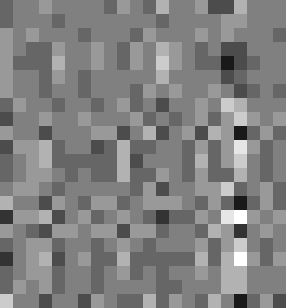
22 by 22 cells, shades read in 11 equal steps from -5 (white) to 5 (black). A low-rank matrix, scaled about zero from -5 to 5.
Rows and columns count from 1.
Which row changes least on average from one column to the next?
2
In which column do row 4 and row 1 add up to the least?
13
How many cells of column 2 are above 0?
1
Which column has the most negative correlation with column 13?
18
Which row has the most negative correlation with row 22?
9
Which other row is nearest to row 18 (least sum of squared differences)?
20
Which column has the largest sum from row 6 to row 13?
11
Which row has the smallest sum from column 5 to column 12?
17
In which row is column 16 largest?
10
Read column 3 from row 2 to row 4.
0 -1 1
